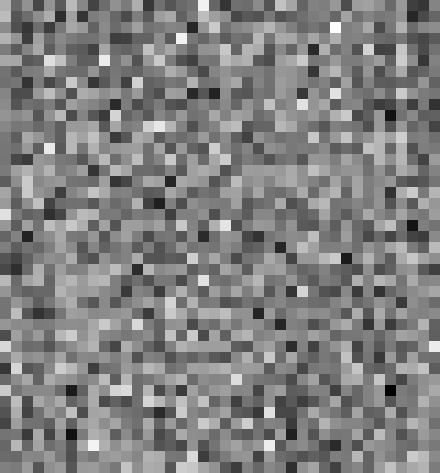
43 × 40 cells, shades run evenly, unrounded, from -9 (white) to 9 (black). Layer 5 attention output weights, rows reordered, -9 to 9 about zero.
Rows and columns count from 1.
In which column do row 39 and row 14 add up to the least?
20
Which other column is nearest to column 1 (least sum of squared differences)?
40
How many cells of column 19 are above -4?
38
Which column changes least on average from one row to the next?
30
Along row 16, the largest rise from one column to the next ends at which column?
9
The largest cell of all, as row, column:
36, 36
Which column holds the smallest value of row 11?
11
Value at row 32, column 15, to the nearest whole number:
4
